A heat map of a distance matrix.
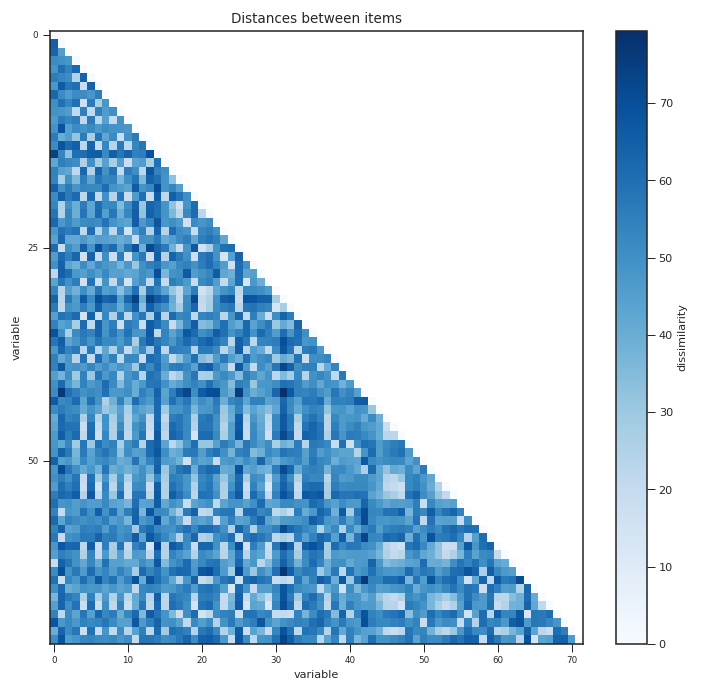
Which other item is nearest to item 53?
29
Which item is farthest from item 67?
31
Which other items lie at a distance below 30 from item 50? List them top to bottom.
18, 22, 55, 57, 69
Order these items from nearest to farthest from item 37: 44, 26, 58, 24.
26, 44, 24, 58
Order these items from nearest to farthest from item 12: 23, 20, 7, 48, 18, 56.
48, 20, 56, 7, 18, 23
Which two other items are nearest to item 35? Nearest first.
14, 2
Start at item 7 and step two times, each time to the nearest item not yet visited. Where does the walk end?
44
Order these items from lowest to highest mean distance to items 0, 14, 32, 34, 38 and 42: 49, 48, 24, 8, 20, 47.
48, 20, 24, 49, 8, 47
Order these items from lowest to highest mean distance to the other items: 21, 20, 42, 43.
20, 21, 43, 42
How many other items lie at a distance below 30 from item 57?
5
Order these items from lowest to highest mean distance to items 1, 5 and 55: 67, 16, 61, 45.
16, 61, 45, 67
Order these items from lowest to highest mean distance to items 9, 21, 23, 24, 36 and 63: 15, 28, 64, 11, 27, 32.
27, 11, 15, 28, 32, 64
